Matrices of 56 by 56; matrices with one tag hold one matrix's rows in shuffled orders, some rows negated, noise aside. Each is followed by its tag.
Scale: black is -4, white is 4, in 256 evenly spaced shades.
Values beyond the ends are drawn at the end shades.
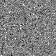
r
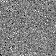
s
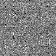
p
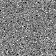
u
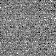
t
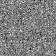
r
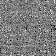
t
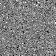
u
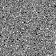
u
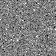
u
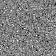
u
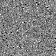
u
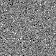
r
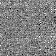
t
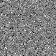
r
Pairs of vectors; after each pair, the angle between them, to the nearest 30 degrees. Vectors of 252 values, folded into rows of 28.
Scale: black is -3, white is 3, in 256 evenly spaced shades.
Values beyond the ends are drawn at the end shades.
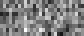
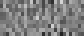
60 degrees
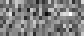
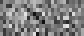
90 degrees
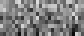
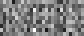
90 degrees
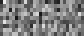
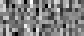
120 degrees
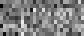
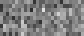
30 degrees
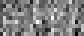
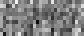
150 degrees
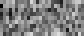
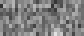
30 degrees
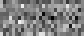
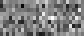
150 degrees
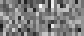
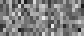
60 degrees
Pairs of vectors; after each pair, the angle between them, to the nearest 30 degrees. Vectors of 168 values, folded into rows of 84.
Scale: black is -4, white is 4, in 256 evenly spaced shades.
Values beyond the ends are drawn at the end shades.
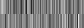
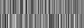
60 degrees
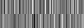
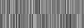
90 degrees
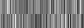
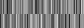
120 degrees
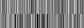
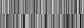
120 degrees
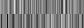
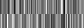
150 degrees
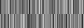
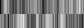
60 degrees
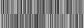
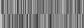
60 degrees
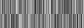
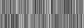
30 degrees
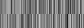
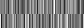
120 degrees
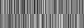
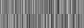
120 degrees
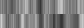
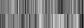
150 degrees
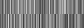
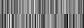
30 degrees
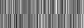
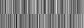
30 degrees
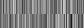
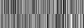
150 degrees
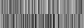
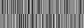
60 degrees
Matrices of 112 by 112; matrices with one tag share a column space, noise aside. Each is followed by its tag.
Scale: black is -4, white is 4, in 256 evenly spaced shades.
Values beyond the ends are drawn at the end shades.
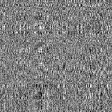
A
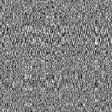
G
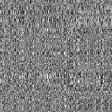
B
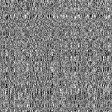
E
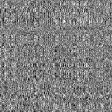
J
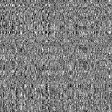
A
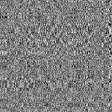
G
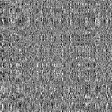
J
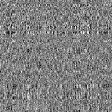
A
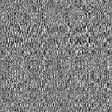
G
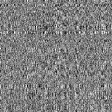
A
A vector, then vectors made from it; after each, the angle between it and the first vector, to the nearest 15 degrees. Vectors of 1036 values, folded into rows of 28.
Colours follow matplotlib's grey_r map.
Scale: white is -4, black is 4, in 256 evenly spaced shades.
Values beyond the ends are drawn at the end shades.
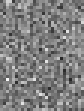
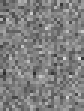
90 degrees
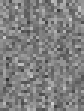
120 degrees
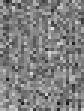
135 degrees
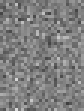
90 degrees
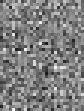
90 degrees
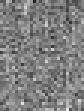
45 degrees
